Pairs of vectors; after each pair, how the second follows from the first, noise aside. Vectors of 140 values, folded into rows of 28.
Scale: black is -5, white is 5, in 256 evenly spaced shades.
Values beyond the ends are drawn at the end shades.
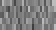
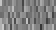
reversed.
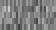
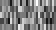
reversed, negated, scaled up.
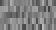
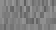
wrapped around, shrunk.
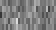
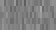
wrapped around, shrunk.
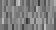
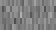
wrapped around, shrunk.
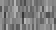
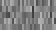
reversed.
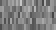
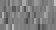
reversed, negated, partly zeroed.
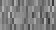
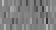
wrapped around, partly zeroed.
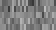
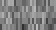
reversed.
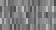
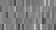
wrapped around, partly zeroed.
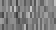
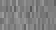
negated, shrunk.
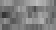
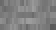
wrapped around, shrunk.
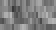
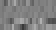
negated, partly zeroed.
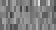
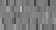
negated, partly zeroed.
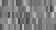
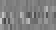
reversed, partly zeroed.
